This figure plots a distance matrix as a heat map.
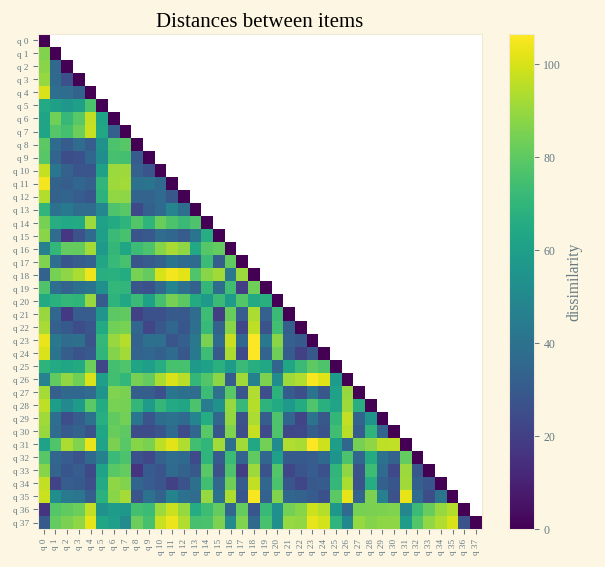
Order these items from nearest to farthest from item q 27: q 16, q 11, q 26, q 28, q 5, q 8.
q 8, q 11, q 5, q 28, q 16, q 26
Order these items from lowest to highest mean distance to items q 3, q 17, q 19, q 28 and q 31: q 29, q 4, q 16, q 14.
q 29, q 4, q 14, q 16
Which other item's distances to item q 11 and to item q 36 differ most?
q 0
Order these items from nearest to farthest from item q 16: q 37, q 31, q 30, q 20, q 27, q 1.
q 31, q 37, q 20, q 1, q 27, q 30
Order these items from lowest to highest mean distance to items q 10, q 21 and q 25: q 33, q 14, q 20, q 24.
q 33, q 24, q 20, q 14
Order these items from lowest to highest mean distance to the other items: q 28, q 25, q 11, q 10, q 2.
q 2, q 10, q 11, q 25, q 28
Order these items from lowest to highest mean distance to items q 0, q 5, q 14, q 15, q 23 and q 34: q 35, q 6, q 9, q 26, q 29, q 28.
q 9, q 29, q 35, q 28, q 6, q 26
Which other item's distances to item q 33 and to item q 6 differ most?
q 4
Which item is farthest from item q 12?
q 18
